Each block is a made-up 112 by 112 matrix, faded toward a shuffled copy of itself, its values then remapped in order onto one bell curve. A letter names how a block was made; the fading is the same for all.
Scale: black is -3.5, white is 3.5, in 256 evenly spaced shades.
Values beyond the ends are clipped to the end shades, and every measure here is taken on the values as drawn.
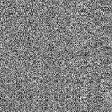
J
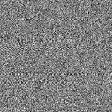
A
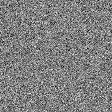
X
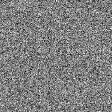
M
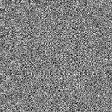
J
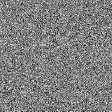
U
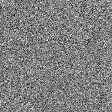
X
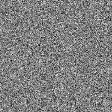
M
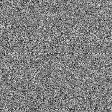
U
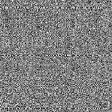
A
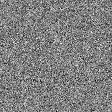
X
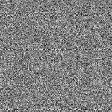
A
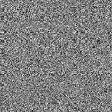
A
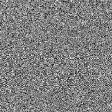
A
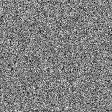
X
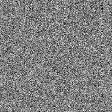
M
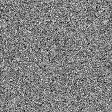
X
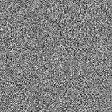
J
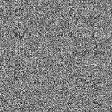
J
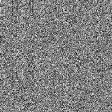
M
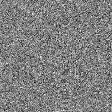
M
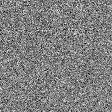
X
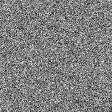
X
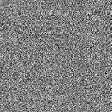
J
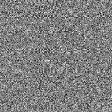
A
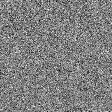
X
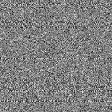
A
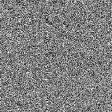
M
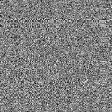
A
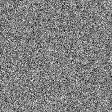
X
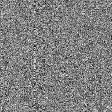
M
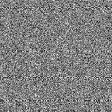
A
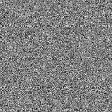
A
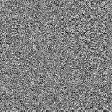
J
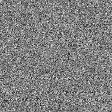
U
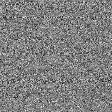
U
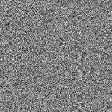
J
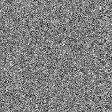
M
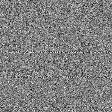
U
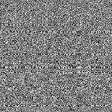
A
